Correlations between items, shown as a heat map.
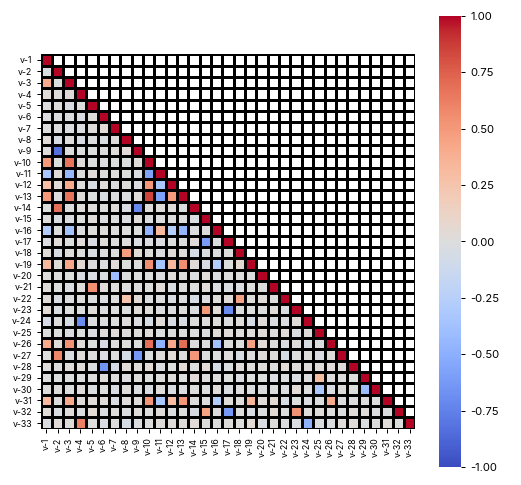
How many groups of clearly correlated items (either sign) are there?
9
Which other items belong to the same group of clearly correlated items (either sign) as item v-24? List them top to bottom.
v-4, v-33
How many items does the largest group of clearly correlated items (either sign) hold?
10
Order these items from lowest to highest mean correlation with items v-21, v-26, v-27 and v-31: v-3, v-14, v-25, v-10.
v-25, v-14, v-3, v-10
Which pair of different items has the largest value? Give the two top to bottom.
v-10, v-13
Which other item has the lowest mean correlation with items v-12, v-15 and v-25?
v-17
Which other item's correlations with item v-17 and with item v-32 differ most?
v-23
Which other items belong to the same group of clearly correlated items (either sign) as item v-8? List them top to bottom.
v-18, v-22
